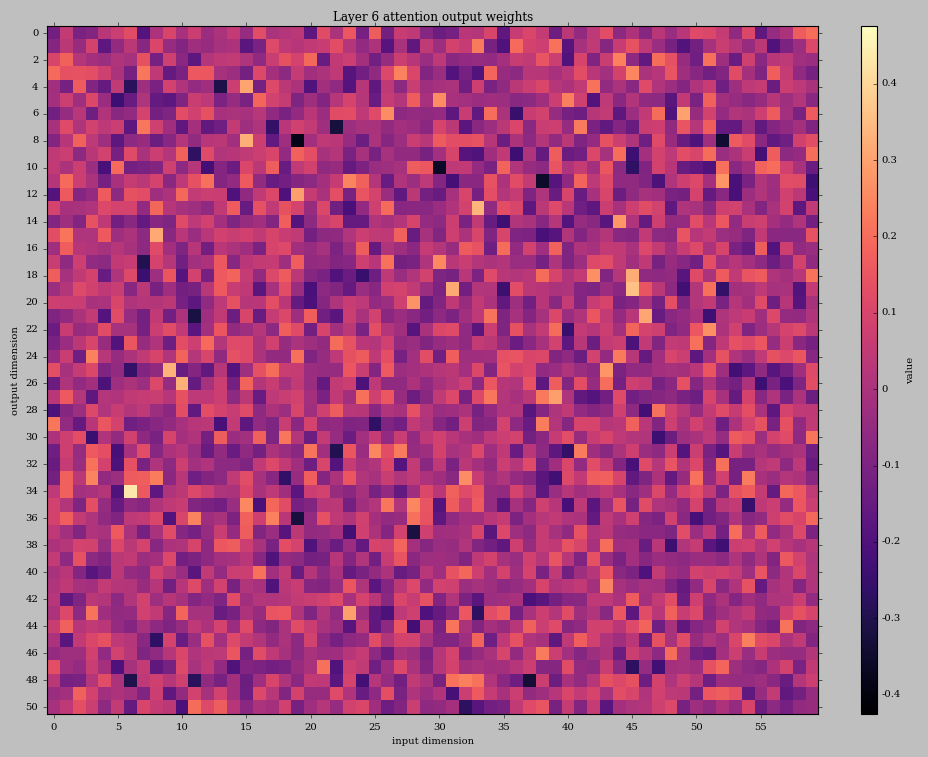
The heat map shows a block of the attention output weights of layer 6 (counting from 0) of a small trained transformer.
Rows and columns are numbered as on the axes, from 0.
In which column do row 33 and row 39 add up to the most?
42
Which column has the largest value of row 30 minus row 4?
13
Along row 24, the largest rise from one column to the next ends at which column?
3
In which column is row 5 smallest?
5
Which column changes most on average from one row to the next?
45
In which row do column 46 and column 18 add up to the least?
33
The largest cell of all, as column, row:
6, 34
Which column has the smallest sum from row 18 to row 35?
11
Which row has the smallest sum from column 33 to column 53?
12
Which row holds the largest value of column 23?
43
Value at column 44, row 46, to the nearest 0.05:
-0.15
